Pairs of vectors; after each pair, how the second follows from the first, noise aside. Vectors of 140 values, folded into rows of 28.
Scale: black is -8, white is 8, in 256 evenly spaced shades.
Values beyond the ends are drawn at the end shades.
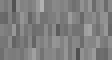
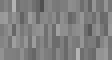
negated.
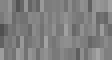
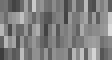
reversed, negated, scaled up.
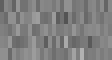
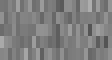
wrapped around, negated.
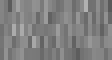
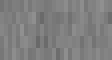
wrapped around, negated, shrunk.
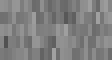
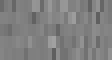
negated, partly zeroed.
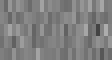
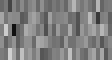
reversed, scaled up.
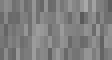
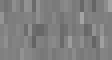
negated, partly zeroed.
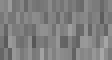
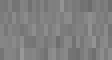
wrapped around, negated, shrunk.
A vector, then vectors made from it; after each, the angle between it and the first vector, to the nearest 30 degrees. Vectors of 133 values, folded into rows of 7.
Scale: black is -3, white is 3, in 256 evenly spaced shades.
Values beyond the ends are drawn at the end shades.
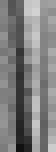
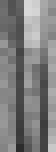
30 degrees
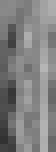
90 degrees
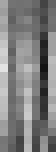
90 degrees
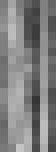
150 degrees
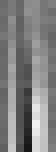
60 degrees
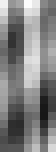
60 degrees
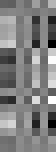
90 degrees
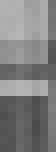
90 degrees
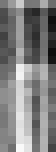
150 degrees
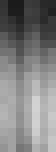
90 degrees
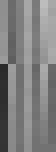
90 degrees
